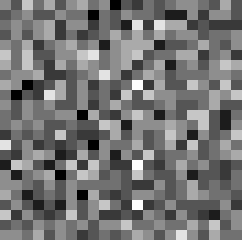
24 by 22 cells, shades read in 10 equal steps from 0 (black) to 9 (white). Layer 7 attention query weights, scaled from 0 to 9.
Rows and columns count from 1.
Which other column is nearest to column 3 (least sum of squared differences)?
7
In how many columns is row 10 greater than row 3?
10
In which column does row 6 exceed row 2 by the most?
9
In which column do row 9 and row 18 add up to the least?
3
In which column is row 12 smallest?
8
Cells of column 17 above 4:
10
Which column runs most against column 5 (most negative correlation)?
2
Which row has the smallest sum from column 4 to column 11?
15
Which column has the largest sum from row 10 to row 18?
13
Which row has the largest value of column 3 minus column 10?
5
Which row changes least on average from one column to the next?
19
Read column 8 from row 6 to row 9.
7 6 4 5
